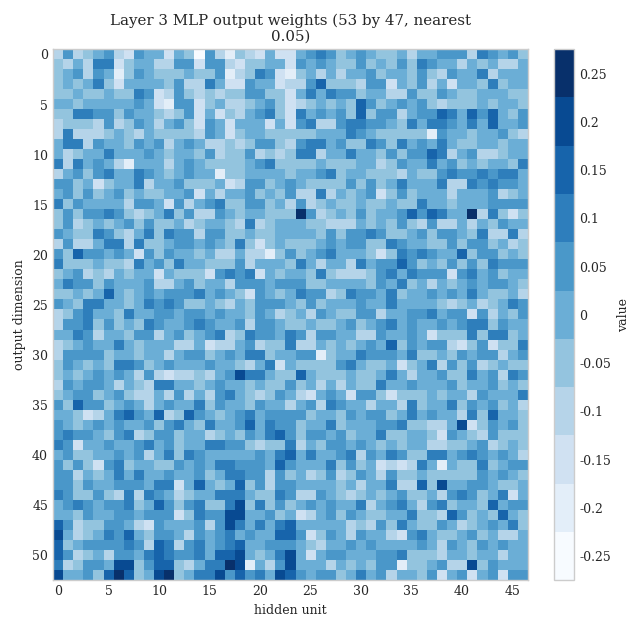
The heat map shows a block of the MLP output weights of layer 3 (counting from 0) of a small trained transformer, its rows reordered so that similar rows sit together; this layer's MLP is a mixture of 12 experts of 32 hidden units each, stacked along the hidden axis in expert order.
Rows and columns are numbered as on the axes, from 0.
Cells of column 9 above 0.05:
6
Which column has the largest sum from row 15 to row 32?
33
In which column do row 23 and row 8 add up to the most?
1
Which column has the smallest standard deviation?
28
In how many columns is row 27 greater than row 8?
29
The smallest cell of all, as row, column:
0, 14
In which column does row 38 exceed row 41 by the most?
32
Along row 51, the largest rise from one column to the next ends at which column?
41
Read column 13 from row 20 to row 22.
0 0 -0.05
